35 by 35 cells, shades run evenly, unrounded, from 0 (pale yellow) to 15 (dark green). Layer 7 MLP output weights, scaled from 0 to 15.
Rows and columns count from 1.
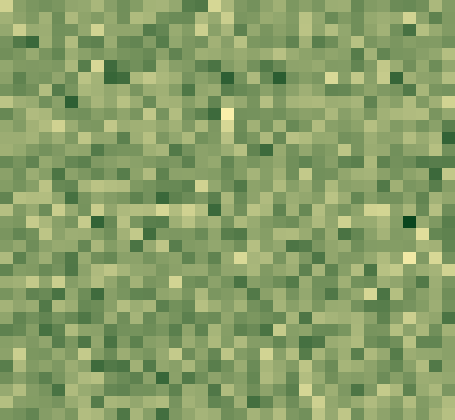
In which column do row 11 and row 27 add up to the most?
35
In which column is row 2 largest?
34
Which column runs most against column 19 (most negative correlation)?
8
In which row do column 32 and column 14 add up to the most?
19
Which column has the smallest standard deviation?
27
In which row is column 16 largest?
1
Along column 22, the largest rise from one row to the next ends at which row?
29
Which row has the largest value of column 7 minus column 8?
6
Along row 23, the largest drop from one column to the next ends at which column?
30
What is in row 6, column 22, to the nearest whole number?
9
